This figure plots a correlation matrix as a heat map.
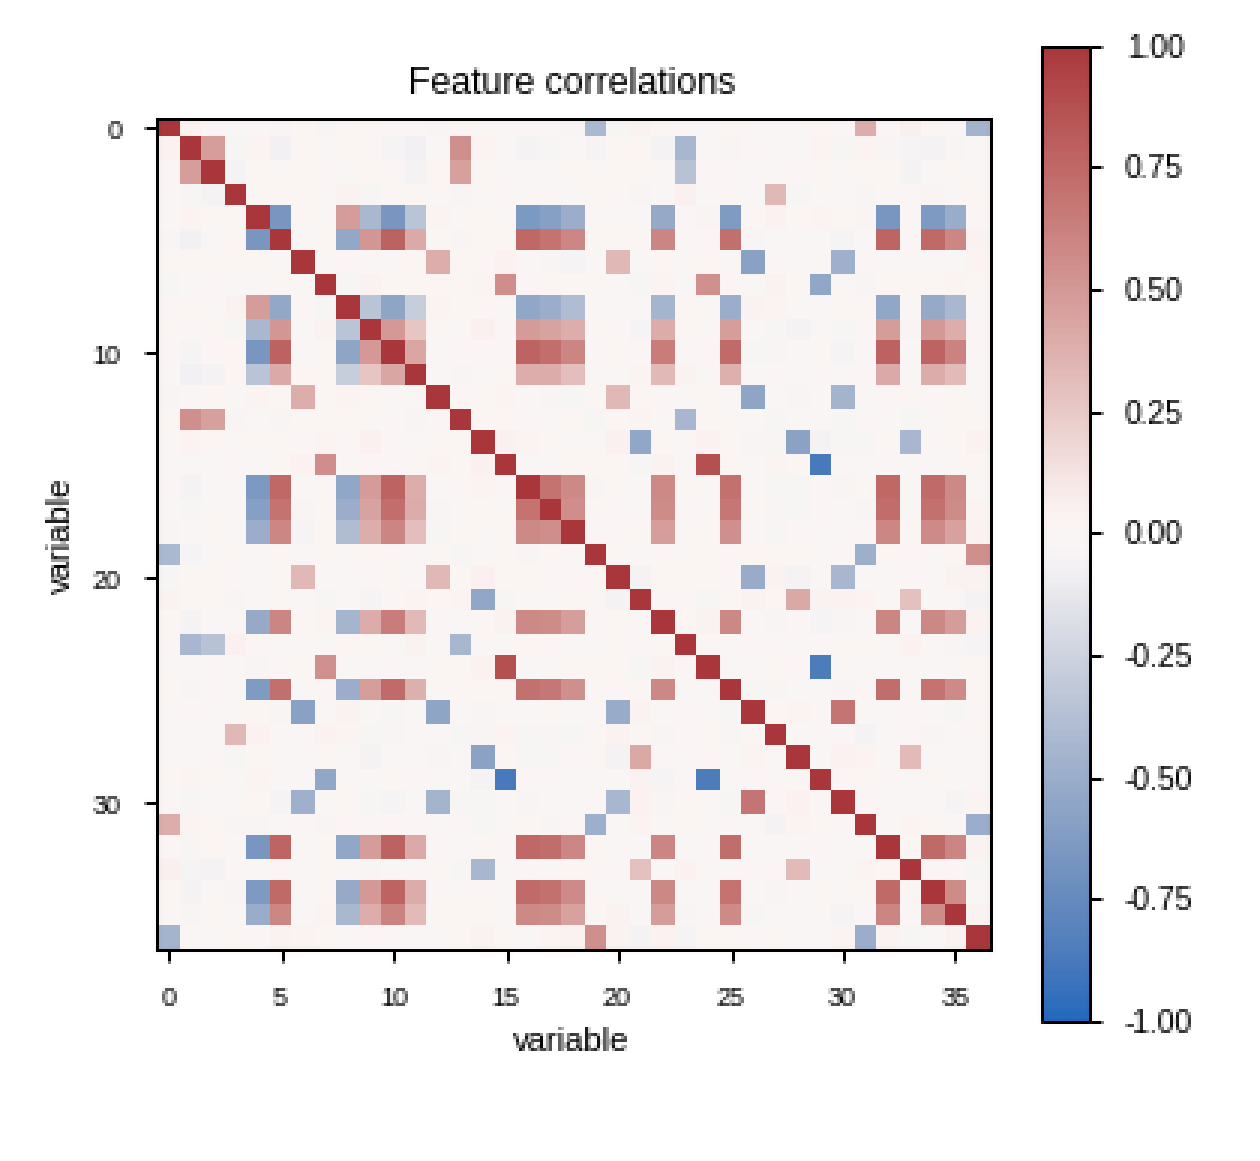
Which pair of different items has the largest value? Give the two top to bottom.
15, 24
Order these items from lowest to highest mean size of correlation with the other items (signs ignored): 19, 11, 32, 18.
19, 11, 18, 32
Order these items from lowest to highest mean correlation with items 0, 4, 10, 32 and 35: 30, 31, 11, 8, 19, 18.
8, 19, 30, 31, 11, 18
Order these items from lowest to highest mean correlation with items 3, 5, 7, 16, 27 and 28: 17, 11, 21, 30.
30, 21, 11, 17
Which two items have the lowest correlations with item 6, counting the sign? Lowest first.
26, 30
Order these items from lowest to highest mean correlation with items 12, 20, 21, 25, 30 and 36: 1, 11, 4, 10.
4, 1, 11, 10
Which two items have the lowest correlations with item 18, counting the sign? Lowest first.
4, 8
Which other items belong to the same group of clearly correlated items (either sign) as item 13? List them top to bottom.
1, 2, 23
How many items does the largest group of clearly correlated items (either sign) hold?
14
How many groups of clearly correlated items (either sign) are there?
7
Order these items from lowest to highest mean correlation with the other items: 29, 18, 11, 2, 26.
29, 26, 2, 11, 18
